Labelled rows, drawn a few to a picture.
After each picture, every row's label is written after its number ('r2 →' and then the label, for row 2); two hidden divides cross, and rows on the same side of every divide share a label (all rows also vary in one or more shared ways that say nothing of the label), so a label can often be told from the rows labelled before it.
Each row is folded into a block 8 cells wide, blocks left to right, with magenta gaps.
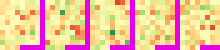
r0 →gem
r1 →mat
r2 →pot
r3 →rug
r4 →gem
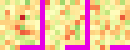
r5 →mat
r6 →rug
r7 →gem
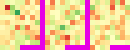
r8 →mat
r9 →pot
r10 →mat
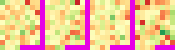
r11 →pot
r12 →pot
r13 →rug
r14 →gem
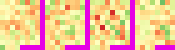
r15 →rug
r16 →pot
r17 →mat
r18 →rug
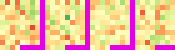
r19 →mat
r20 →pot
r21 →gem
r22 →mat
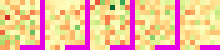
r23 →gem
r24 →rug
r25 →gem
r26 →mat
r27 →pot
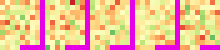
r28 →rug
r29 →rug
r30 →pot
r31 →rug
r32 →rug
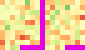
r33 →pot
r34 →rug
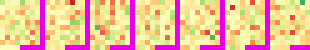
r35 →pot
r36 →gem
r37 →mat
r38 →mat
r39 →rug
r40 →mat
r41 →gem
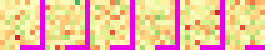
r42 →pot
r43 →gem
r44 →gem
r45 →pot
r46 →gem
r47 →gem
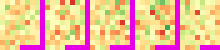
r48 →pot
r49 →mat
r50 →mat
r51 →rug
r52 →rug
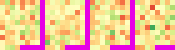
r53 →pot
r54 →gem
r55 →pot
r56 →mat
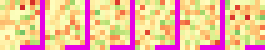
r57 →pot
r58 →gem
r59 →rug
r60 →mat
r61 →rug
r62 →mat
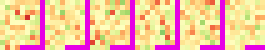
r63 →gem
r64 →mat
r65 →pot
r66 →mat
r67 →mat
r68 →rug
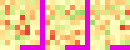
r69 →gem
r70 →pot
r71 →mat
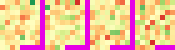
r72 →gem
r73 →pot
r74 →pot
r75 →gem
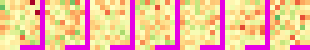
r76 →pot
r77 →gem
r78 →rug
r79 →mat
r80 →pot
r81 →gem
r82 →rug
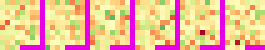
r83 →rug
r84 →rug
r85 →pot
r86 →rug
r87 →gem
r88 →pot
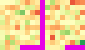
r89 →gem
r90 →pot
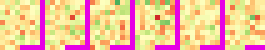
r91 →mat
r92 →gem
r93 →mat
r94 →gem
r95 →rug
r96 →pot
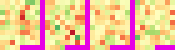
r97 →mat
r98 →rug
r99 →mat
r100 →pot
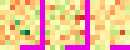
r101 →pot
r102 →pot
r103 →pot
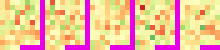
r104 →mat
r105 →rug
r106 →gem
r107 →gem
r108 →mat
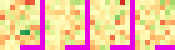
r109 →pot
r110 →gem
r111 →pot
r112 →pot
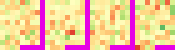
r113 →gem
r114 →gem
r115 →mat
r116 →pot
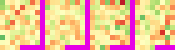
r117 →pot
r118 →mat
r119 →pot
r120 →rug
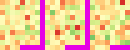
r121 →gem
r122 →gem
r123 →mat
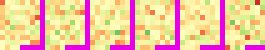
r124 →rug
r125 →rug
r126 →pot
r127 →rug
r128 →gem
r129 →pot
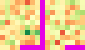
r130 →rug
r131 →pot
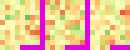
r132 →pot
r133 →rug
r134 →rug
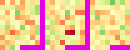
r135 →mat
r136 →gem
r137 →rug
